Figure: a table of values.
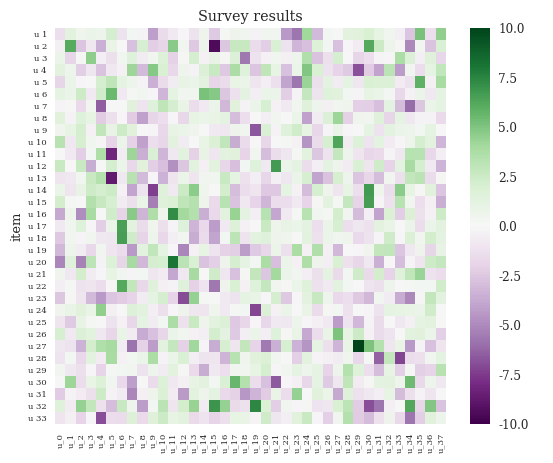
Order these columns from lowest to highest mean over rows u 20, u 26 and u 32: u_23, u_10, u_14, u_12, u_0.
u_14, u_0, u_23, u_10, u_12
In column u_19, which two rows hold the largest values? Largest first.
u 32, u 21
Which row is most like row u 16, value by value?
u 20
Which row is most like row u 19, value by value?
u 31
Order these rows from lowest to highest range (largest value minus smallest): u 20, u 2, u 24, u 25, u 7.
u 25, u 7, u 24, u 20, u 2
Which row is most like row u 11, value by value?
u 13
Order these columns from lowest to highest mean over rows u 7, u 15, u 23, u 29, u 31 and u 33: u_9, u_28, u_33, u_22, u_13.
u_33, u_22, u_9, u_13, u_28
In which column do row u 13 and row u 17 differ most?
u_5
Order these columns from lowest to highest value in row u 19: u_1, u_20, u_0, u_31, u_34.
u_0, u_20, u_34, u_1, u_31
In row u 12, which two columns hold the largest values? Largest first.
u_21, u_34
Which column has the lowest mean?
u_8
